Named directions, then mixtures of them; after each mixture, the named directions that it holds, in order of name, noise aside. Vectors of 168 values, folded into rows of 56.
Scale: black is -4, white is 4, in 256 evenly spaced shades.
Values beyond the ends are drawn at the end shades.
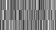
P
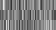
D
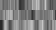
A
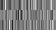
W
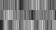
A.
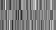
W.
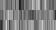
A, D.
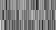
A, P.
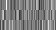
P.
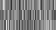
D.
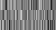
P, W.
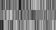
A, W.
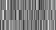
P.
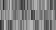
A, D.
